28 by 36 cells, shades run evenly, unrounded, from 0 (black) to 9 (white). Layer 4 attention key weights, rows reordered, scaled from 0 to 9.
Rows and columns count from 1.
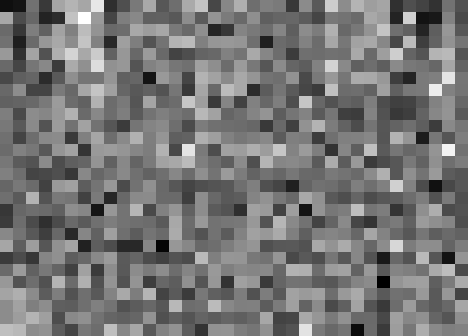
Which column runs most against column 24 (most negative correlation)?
28
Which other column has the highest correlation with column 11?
13
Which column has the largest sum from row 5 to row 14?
8
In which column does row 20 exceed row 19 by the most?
29
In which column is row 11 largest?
25
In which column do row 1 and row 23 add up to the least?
1
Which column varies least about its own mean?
27
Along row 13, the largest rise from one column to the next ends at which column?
15
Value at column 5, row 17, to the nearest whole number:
4
